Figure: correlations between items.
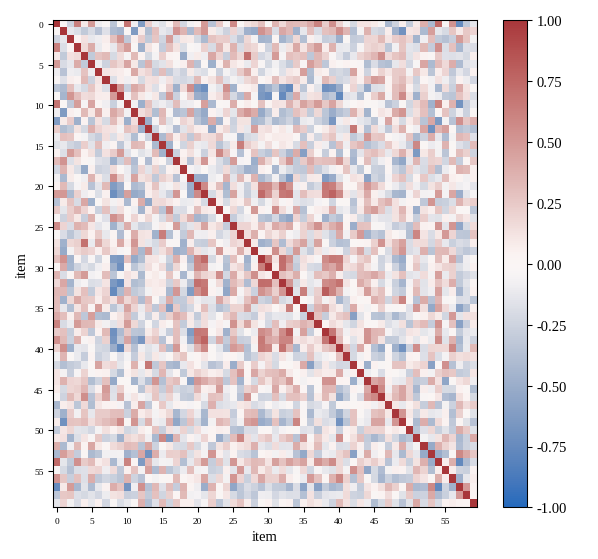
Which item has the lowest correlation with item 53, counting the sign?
13
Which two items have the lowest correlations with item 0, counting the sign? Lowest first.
57, 12
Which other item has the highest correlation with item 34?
49
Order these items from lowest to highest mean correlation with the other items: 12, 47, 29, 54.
12, 47, 29, 54
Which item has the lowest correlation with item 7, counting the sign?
36
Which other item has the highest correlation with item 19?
8
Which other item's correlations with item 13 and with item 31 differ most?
42
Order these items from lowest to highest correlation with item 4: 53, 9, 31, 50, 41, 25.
41, 50, 53, 9, 25, 31
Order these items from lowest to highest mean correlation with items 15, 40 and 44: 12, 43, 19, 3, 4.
19, 3, 12, 4, 43
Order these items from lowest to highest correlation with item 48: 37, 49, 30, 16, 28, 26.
30, 37, 26, 16, 28, 49
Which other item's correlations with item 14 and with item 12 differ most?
39
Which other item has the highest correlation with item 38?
33
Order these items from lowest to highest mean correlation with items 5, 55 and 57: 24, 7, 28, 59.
7, 59, 28, 24
